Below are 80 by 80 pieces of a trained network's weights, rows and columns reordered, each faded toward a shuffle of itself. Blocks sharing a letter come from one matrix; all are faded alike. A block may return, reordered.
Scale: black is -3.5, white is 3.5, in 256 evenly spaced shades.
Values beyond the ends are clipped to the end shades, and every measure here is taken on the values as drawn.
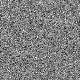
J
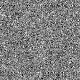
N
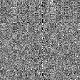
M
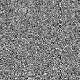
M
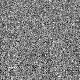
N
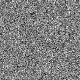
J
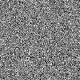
N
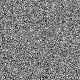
J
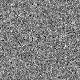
N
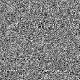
M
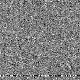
N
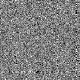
M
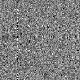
M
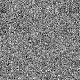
N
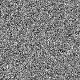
J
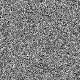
J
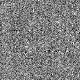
N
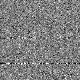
N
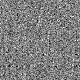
N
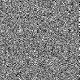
M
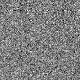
J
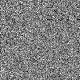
N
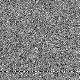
N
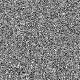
J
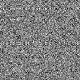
M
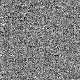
N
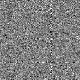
M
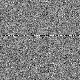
N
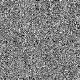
N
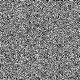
N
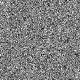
J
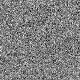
J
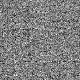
N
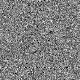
J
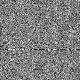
N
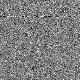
J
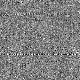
N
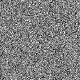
J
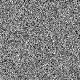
J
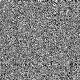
N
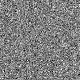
N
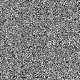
N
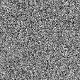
J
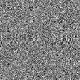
M
